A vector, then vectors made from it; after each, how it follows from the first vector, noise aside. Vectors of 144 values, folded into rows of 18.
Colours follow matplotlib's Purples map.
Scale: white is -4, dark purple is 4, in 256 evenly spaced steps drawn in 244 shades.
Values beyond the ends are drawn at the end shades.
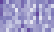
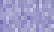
wrapped around, shrunk.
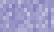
wrapped around, shrunk.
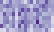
reversed, negated.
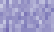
wrapped around, shrunk.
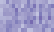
negated, shrunk.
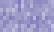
wrapped around, shrunk.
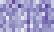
wrapped around.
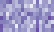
wrapped around.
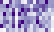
reversed, negated, scaled up.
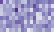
sign-scrambled.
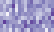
wrapped around.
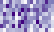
reversed, negated, scaled up.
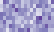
sign-scrambled.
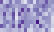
reversed, negated.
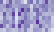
reversed, negated.
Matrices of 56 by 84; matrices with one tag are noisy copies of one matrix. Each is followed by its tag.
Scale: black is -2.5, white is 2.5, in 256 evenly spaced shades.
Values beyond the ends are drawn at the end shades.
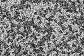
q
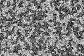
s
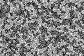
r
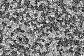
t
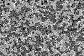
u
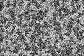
s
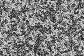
u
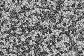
u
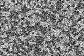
u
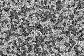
u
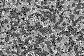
u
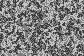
s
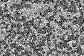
q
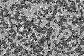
q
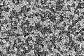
u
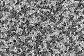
u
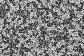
r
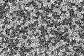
r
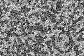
u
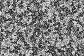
s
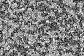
t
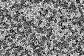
q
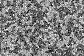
s
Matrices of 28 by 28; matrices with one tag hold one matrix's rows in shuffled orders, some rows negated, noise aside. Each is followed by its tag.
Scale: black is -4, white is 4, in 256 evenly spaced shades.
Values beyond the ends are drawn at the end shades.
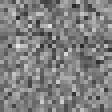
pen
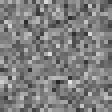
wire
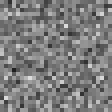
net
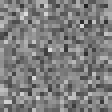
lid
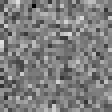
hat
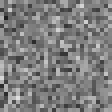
hat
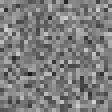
net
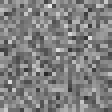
wire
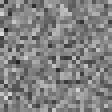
hat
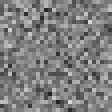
wire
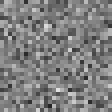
wire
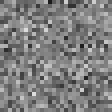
lid
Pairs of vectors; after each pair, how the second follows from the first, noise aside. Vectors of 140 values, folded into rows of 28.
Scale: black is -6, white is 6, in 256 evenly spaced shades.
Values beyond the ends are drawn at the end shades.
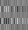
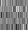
wrapped around, negated.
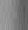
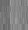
wrapped around, shrunk.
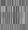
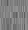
wrapped around, negated, shrunk.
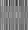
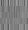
negated, shrunk.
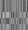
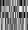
reversed, negated, scaled up.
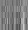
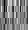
reversed, negated, scaled up.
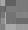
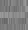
wrapped around, shrunk.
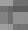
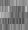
wrapped around.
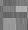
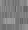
wrapped around, shrunk.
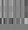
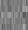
wrapped around, negated, shrunk.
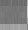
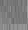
shrunk.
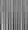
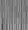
negated, shrunk.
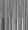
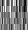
reversed, scaled up.
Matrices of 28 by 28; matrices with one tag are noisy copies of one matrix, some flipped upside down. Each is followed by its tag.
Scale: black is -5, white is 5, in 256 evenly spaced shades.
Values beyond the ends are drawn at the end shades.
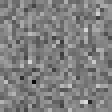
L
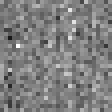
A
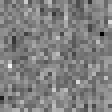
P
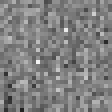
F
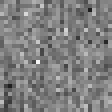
F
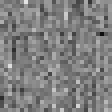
P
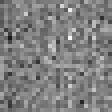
A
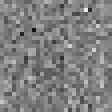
L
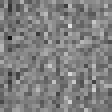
A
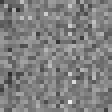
A
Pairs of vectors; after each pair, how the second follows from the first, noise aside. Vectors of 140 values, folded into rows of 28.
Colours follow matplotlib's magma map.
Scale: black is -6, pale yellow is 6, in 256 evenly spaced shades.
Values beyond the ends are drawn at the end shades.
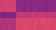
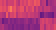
reversed.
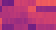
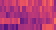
reversed, negated.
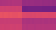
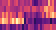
wrapped around, negated, scaled up.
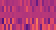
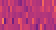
negated, partly zeroed.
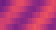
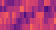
wrapped around.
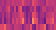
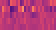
reversed, partly zeroed.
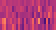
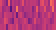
reversed, partly zeroed.
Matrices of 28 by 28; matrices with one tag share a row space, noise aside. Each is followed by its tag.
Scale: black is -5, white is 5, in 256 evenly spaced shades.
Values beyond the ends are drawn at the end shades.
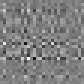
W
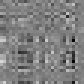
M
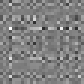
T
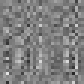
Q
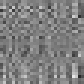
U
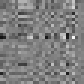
M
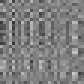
U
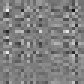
Q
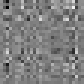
Q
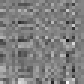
M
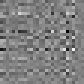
M
